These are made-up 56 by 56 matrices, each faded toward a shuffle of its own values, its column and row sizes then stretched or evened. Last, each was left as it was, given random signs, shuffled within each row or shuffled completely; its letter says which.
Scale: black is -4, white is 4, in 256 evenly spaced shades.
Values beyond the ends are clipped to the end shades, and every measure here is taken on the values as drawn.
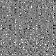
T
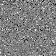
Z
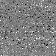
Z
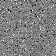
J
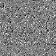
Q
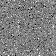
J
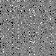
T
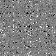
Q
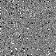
Q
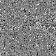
Q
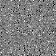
Q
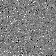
J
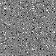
Q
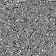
Z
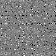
Q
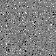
Q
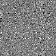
Q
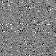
T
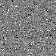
Q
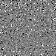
Q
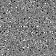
Z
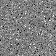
J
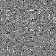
T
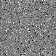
J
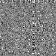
T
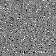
Z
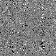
Q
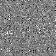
Q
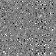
T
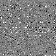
Q
